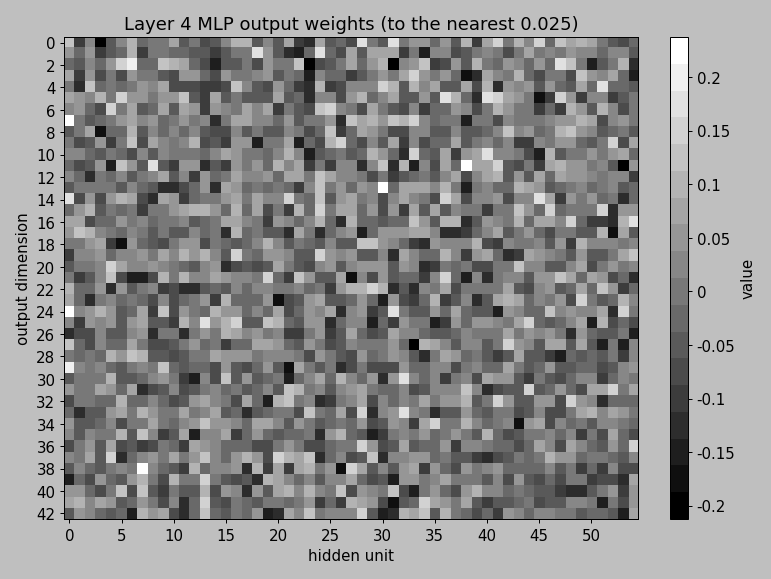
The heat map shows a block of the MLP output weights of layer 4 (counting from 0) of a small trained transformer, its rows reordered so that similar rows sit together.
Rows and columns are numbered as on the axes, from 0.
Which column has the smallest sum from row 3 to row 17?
23
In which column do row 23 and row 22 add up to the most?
49
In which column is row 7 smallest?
38
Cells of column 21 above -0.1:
35
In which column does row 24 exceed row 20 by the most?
0
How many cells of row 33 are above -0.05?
38
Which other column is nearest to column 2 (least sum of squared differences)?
44
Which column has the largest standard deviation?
31
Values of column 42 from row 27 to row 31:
0.15 -0.05 0.075 0.05 -0.05
